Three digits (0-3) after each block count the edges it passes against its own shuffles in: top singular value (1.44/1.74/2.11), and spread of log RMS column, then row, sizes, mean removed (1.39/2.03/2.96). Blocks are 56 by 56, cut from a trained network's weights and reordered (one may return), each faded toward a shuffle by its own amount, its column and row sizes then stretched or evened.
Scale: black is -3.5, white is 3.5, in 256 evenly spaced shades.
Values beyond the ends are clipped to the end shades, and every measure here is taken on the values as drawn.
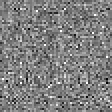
2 0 1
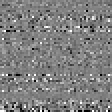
0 1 3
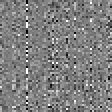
2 3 0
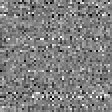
2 1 2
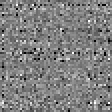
0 2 2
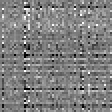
3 3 1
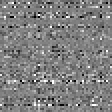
1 1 3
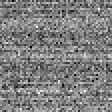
2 0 0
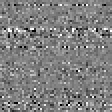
1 1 3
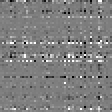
2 2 3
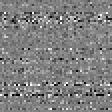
0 0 3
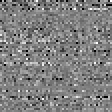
0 1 3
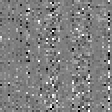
1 3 0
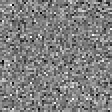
0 0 1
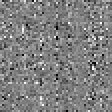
0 2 2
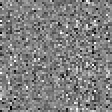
0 2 0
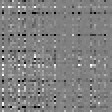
3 3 2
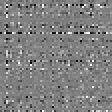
2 2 3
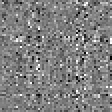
2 2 1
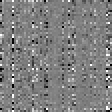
2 3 2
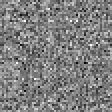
1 0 1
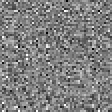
3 1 0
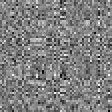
3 2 1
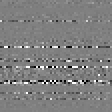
3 0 3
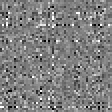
2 2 2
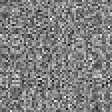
3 0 0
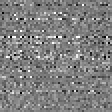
2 0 3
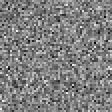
1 0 0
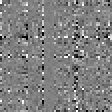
2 3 2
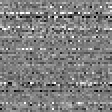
2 0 3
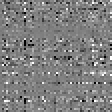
0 2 3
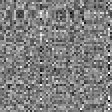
3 2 0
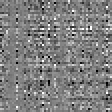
2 3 1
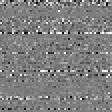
2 0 3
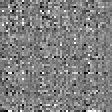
1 2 2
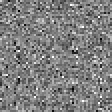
2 1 0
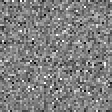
0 0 1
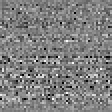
0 0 3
